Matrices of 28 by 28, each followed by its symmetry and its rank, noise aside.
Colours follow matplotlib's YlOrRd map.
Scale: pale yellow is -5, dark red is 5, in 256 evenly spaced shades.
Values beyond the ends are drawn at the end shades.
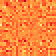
antisymmetric, rank four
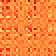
no symmetry, rank three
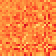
symmetric, rank four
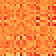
antisymmetric, rank two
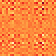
no symmetry, rank two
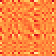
no symmetry, rank two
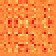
no symmetry, rank two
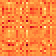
antisymmetric, rank two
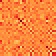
symmetric, rank four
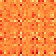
no symmetry, rank two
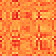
no symmetry, rank two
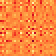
no symmetry, rank two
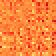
antisymmetric, rank four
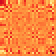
symmetric, rank two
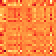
no symmetry, rank two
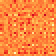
no symmetry, rank four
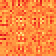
no symmetry, rank four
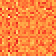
no symmetry, rank four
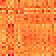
no symmetry, rank four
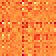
symmetric, rank three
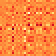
antisymmetric, rank two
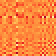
antisymmetric, rank two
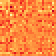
no symmetry, rank three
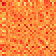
symmetric, rank three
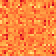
no symmetry, rank four
